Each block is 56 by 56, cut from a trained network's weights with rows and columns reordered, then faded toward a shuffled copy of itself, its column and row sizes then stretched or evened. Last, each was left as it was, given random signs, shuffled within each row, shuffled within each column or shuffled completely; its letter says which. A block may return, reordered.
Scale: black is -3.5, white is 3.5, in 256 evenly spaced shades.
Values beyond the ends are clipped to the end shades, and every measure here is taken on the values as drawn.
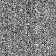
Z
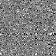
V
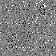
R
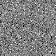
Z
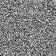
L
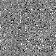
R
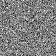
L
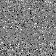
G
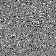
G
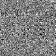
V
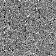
Z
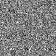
G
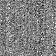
Z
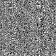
Z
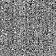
V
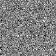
R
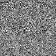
R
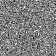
L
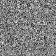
G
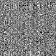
V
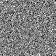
G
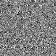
G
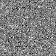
G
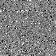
G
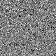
G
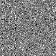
Z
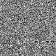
R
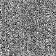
Z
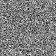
R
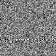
R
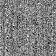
Z
